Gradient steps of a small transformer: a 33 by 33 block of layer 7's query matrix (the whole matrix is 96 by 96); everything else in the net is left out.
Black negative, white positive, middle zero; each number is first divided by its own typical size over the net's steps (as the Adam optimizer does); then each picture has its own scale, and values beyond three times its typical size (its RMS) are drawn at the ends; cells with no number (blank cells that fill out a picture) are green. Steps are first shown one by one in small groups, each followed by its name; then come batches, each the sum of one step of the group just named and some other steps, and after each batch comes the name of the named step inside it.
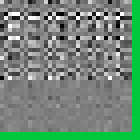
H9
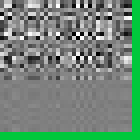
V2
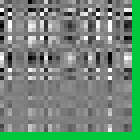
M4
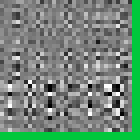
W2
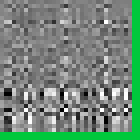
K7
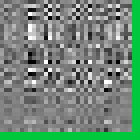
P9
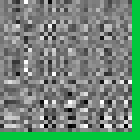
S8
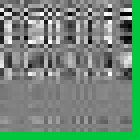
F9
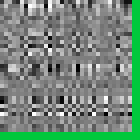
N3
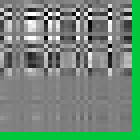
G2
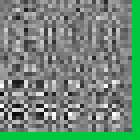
P9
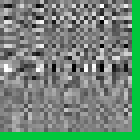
K7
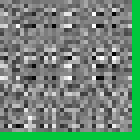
K7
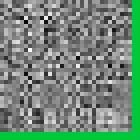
V2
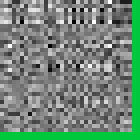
N3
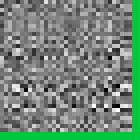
M4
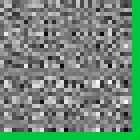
V2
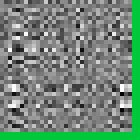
H9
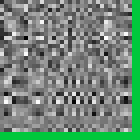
F9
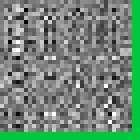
P9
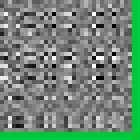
F9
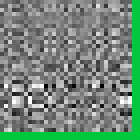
N3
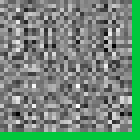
P9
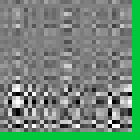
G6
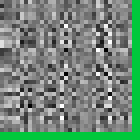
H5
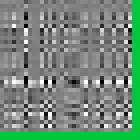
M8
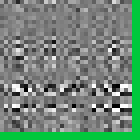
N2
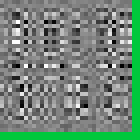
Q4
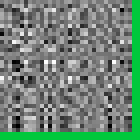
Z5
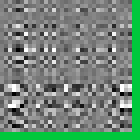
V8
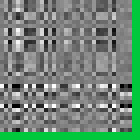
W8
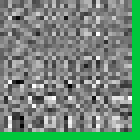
W8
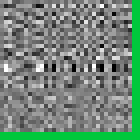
M8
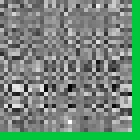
N2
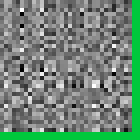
N2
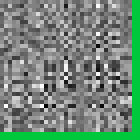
H5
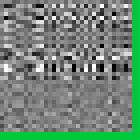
G6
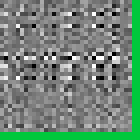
N2
